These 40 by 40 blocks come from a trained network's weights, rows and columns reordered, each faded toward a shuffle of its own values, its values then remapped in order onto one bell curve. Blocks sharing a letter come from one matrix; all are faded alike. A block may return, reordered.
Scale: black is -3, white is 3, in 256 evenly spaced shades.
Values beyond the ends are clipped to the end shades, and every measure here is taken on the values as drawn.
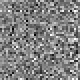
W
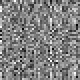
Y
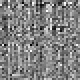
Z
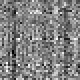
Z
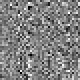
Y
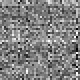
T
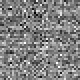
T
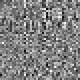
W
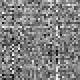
T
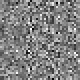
Y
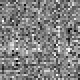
T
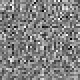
W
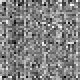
Z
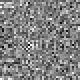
W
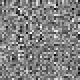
Y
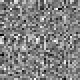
W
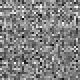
T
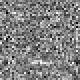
W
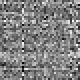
T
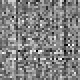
Z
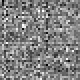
T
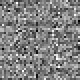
T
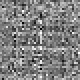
T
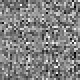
T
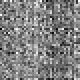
Z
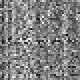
Z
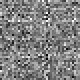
T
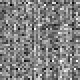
Z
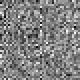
Y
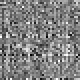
Z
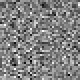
Y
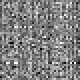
Z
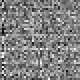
T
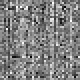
Z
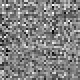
T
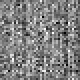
Z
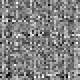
Z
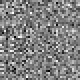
W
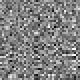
W
